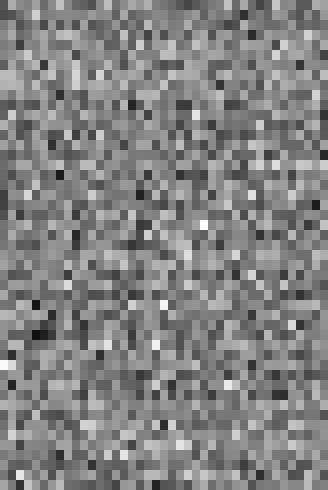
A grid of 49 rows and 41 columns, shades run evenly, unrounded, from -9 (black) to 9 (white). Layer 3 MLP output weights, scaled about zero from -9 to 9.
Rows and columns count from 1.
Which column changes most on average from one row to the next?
32
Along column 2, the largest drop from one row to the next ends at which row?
36
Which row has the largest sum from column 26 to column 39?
17
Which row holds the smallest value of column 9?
28
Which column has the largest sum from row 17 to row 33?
24
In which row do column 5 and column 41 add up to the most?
2
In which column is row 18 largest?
13
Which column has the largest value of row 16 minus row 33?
6
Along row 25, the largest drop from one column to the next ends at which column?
25
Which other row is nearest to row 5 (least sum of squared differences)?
41
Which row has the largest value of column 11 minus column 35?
43
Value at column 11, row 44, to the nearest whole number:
-1
